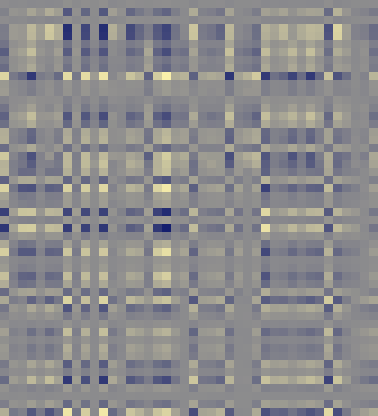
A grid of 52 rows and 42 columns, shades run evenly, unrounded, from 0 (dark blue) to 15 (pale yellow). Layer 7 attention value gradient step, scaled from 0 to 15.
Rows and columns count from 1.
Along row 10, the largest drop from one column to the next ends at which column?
30
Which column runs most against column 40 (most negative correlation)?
14
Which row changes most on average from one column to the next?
10
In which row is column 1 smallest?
29
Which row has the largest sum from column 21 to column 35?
48
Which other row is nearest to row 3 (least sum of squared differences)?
1
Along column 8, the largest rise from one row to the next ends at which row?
52
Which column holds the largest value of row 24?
19
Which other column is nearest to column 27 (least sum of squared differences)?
21
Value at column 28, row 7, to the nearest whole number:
6
